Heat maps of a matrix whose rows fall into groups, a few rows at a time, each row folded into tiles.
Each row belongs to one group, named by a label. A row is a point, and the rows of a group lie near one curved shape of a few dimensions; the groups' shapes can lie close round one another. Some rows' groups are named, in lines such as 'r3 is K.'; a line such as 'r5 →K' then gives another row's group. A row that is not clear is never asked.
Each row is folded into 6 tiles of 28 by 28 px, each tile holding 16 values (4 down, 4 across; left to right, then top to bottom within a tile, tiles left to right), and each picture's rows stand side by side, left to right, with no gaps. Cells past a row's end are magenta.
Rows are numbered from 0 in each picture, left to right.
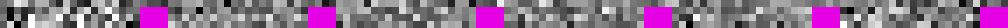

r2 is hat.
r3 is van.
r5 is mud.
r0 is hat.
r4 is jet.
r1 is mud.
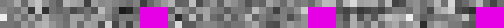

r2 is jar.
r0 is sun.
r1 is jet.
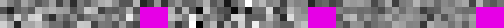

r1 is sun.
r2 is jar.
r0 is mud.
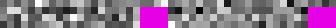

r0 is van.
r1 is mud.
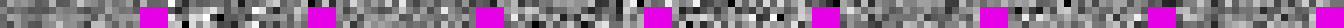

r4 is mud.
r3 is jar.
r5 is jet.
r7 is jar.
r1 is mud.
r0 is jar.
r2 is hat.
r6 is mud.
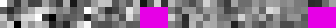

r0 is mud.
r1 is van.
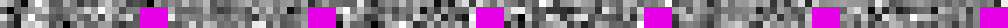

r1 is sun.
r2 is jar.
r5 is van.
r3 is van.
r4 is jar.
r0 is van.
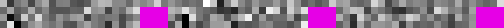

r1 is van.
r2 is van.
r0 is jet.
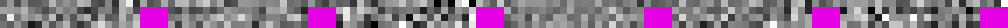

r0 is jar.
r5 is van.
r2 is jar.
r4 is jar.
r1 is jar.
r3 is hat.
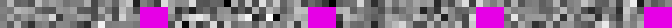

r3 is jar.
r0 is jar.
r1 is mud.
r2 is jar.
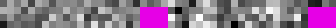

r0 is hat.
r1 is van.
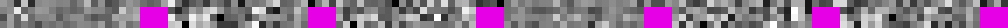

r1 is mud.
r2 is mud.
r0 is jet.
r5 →mud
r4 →jar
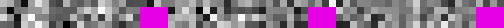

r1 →van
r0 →van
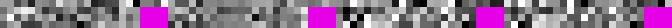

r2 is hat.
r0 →jar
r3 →hat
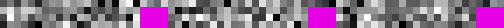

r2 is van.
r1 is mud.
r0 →jar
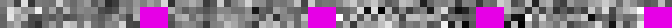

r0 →jet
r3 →jet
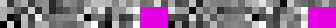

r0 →jet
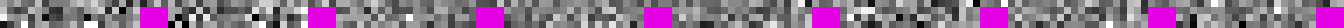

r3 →hat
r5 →jar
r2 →van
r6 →jar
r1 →jet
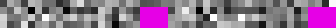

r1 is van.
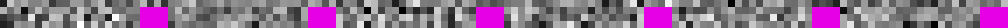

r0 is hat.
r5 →jet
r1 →jar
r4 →mud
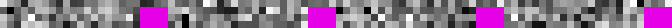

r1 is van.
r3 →jar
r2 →van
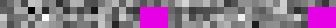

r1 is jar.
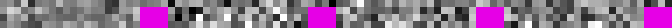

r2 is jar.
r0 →jet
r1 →hat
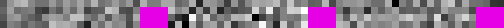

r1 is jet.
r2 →mud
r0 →jar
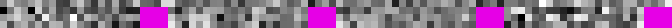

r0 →van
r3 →van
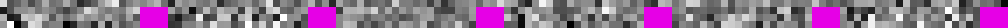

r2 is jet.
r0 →jet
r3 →van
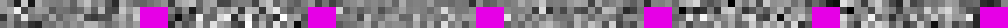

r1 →hat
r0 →jet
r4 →mud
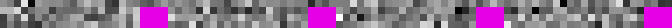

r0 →jet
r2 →sun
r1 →sun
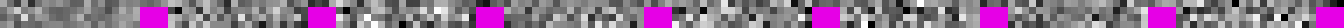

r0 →jet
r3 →hat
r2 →van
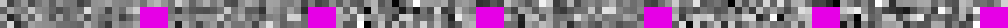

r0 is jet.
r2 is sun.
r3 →van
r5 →van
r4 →mud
